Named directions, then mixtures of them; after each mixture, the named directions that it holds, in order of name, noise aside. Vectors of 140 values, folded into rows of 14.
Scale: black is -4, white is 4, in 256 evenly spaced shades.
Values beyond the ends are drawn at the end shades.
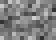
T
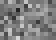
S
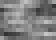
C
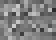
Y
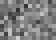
S.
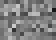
Y.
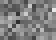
T, Y.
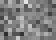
C, S.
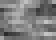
C.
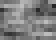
C.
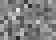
S.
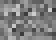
Y.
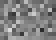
S, Y.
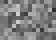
T, Y.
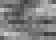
C.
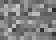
Y.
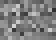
Y.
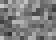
C, T.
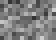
T.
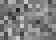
S.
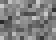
T.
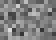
S, Y.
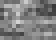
C, Y.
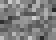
T.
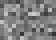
T, Y.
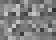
Y.
